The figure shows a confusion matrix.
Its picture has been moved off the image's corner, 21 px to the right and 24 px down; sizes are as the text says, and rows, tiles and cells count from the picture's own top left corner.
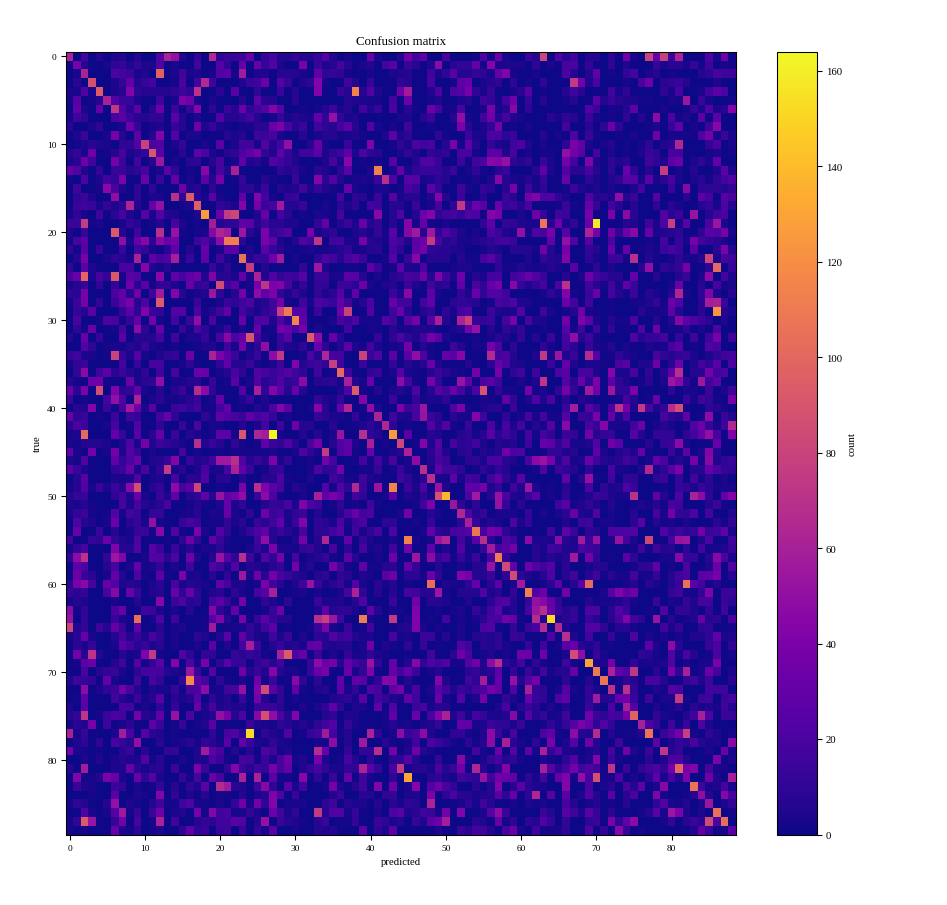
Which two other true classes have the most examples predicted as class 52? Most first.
17, 30
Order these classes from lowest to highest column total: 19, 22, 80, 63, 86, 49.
22, 19, 80, 49, 63, 86
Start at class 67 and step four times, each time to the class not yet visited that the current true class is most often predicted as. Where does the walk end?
26
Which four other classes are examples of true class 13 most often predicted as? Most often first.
41, 79, 22, 18
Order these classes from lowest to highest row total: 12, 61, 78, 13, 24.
24, 78, 13, 12, 61
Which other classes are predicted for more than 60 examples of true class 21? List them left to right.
22, 33, 48
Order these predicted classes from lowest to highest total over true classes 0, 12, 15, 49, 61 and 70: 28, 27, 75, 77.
28, 77, 75, 27
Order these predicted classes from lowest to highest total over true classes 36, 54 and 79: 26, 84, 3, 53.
3, 53, 84, 26
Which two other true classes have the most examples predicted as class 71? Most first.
42, 76
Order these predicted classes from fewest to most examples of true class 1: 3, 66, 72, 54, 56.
3, 72, 66, 54, 56
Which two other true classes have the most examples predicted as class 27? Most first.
43, 61
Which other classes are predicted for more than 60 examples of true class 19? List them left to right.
2, 63, 70, 80
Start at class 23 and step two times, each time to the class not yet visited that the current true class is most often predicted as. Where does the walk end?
48
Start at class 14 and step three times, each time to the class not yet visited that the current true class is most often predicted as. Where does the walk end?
73
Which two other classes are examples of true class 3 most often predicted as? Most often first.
67, 18
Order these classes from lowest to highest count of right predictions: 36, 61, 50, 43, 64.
36, 61, 43, 50, 64
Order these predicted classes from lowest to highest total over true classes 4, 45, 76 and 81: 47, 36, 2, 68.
47, 36, 68, 2
